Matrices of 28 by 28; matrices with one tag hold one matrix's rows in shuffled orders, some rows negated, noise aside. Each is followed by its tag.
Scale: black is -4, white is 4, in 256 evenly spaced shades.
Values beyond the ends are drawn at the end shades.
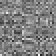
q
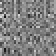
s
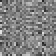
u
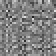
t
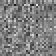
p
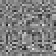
t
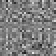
t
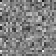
u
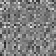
s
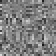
u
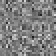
t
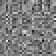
t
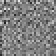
s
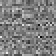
q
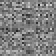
q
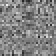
q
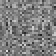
t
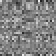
q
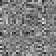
u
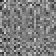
s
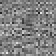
q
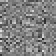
u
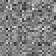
t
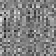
s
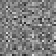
t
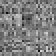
q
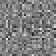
t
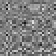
t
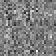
p
